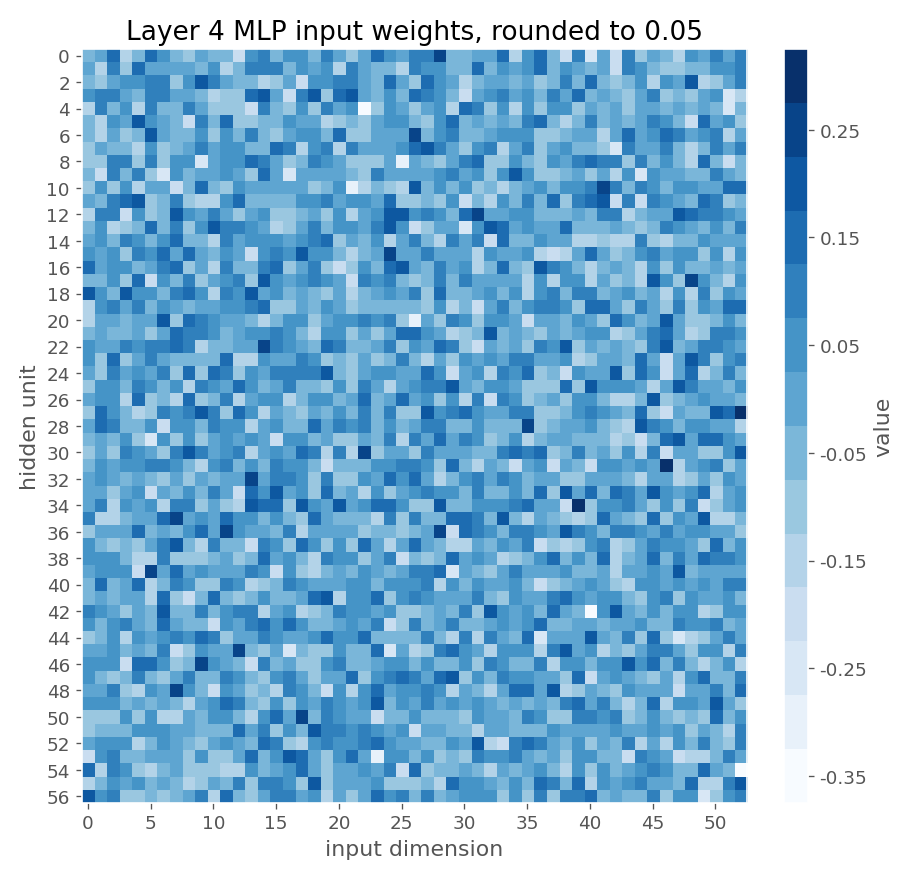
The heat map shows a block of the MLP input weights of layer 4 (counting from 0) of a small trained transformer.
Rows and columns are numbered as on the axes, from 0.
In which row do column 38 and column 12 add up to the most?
45
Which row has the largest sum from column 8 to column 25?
34
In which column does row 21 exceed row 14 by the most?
32
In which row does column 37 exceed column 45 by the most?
48
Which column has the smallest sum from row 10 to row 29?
21
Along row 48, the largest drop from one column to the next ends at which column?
38
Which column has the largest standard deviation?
40
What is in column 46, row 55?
0
